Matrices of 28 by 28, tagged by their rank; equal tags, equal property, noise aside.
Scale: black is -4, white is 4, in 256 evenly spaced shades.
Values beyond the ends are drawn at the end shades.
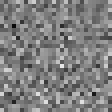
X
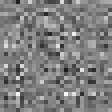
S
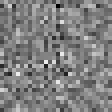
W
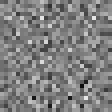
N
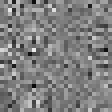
W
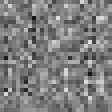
W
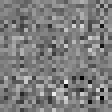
S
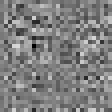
S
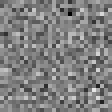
N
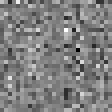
W
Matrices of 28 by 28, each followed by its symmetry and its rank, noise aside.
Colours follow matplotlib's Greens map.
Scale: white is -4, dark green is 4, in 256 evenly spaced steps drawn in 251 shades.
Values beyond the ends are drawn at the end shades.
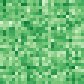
no symmetry, rank six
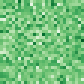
no symmetry, rank seven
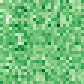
no symmetry, rank six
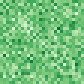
symmetric, rank seven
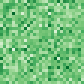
symmetric, rank seven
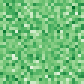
no symmetry, rank six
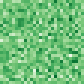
no symmetry, rank seven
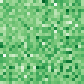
symmetric, rank seven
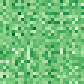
no symmetry, rank seven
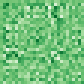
symmetric, rank five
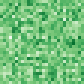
no symmetry, rank six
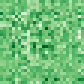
no symmetry, rank five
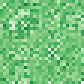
symmetric, rank six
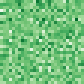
no symmetry, rank six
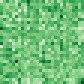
symmetric, rank seven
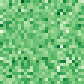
no symmetry, rank seven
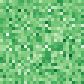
symmetric, rank seven
